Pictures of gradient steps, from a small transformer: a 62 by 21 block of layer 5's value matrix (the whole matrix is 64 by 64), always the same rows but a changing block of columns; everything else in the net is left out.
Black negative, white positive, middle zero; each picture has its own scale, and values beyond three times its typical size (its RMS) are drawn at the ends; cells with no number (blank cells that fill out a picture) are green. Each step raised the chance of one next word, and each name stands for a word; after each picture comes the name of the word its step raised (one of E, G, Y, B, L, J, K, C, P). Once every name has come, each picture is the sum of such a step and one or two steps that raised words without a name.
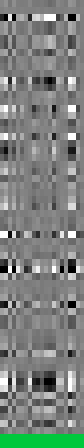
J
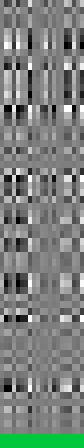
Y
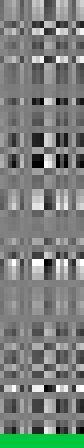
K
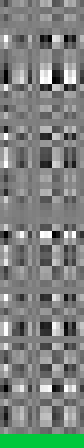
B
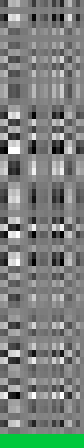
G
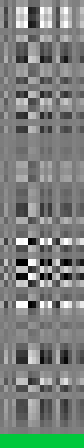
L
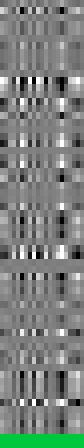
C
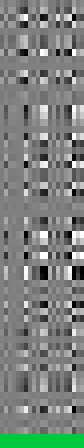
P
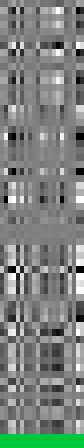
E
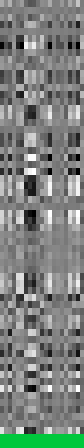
Y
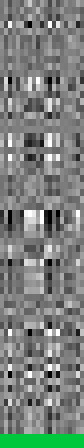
C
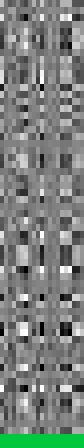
B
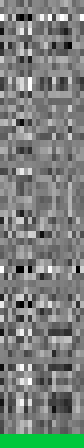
J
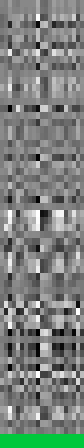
E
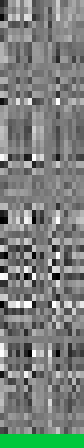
L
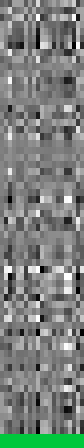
E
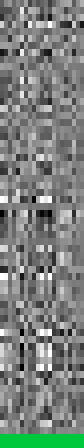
E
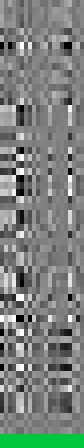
Y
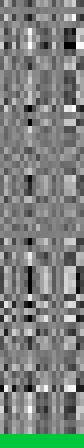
Y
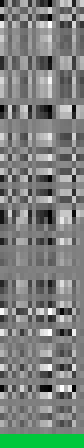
Y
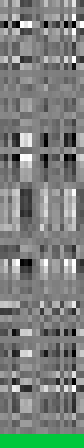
K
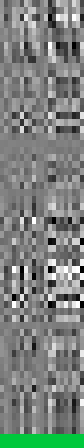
L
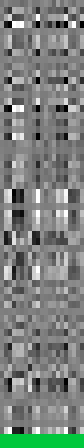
P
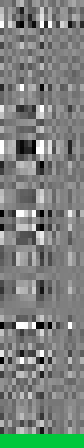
G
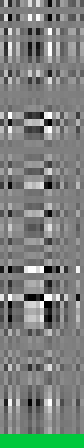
L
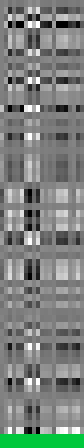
P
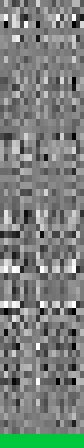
J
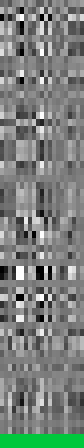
P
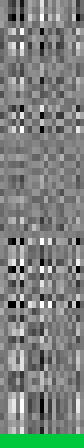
L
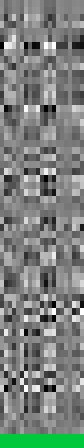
Y
